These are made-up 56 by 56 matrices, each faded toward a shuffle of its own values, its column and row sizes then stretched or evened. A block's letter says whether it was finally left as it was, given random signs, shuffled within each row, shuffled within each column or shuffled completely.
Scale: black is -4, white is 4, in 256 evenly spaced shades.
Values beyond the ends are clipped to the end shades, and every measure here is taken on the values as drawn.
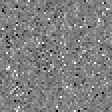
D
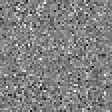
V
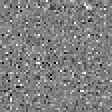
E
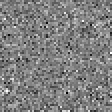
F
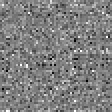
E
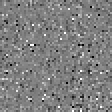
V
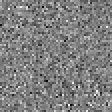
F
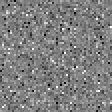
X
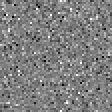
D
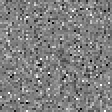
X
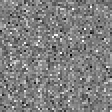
X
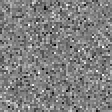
D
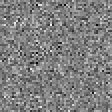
E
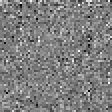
V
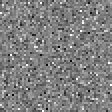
D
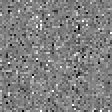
X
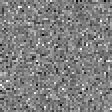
F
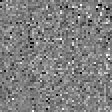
V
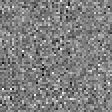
E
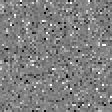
D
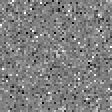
D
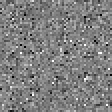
V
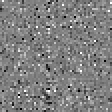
E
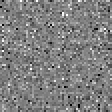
V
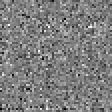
V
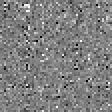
V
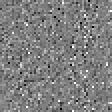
X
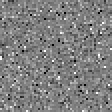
D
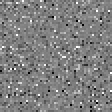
F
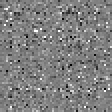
E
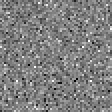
D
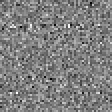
F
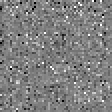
E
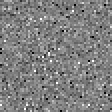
D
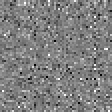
E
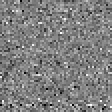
F
